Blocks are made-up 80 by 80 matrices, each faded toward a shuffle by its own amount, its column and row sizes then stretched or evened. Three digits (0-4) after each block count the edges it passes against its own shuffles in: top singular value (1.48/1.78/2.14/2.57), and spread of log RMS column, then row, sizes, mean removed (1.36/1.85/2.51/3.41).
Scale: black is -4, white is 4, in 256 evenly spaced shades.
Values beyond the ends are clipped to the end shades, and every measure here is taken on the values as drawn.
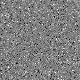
1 0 0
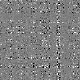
1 3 3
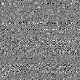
2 0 3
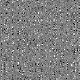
2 3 1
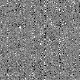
1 3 1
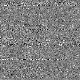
0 1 3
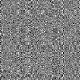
4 3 1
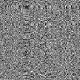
3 2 1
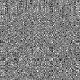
3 1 1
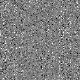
0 3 0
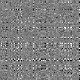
4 3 3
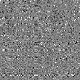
3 0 2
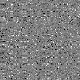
3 0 2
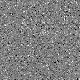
1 0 0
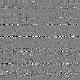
3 1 4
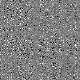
0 3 2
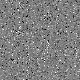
0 2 0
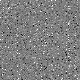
1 2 0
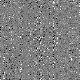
2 3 1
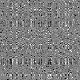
4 2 1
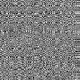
4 0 3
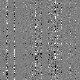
1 4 1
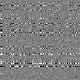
4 2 4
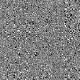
2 2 1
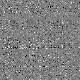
1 1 2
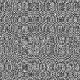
4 1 1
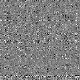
2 2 3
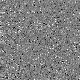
1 0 0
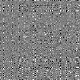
3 3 3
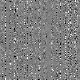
0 4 1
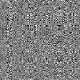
3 3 2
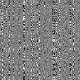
4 4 0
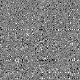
2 2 2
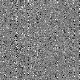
1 3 0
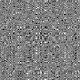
4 2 2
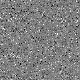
1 1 0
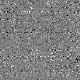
1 1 3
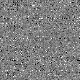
0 1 2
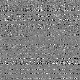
1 1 4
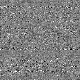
0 0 3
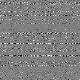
2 1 4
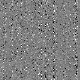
0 3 0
